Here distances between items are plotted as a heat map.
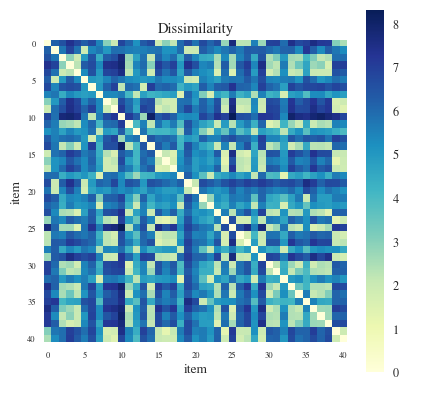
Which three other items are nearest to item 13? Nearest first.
6, 10, 18
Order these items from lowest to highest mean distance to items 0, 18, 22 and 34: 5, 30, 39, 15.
30, 15, 39, 5
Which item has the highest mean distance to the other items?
10
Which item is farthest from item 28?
19
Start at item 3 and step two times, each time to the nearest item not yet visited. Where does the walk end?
23
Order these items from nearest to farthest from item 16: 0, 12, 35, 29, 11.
29, 0, 12, 11, 35
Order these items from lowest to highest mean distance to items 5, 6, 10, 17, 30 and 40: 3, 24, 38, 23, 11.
24, 11, 23, 38, 3
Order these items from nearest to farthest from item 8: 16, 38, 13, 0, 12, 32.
16, 0, 12, 32, 13, 38
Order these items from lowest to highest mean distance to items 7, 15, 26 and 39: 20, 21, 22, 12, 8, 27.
27, 8, 12, 22, 21, 20
